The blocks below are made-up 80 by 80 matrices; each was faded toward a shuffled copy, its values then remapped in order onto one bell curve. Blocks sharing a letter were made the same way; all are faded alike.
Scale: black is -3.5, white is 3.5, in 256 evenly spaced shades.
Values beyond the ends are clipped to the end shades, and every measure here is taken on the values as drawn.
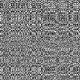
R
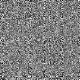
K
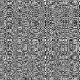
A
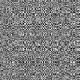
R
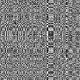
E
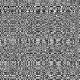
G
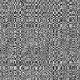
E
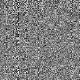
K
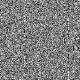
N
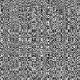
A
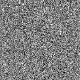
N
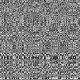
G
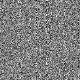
N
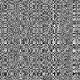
E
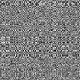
G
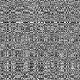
G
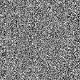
N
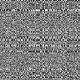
G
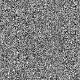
N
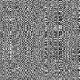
A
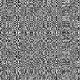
E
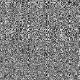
K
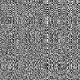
A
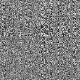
K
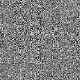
K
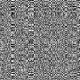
R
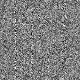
N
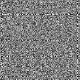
K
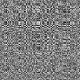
R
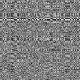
G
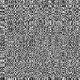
R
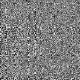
K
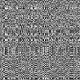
R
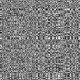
R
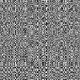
E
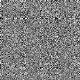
K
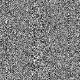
N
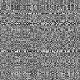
G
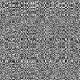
R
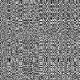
A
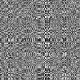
E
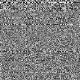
K
